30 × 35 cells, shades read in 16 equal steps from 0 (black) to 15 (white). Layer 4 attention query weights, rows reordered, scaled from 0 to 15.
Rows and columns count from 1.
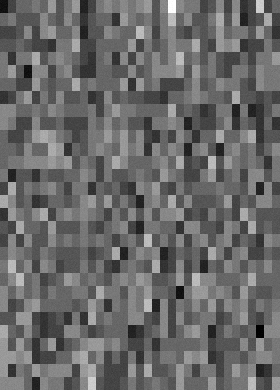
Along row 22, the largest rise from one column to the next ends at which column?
25
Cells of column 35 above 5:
20
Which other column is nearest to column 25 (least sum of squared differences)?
10
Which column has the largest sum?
23
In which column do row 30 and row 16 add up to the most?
12
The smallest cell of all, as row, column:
26, 33
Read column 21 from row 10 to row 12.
7 6 6
